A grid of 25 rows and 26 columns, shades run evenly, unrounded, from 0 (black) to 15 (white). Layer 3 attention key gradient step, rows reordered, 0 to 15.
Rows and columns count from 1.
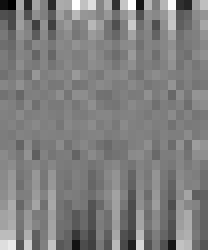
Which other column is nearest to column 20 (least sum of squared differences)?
5
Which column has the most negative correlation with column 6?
20
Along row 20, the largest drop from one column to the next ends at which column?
25
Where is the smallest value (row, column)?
1, 2
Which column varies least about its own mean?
6
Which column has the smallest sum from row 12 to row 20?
22
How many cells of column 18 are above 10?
2
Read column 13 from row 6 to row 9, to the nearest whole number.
8 8 7 8
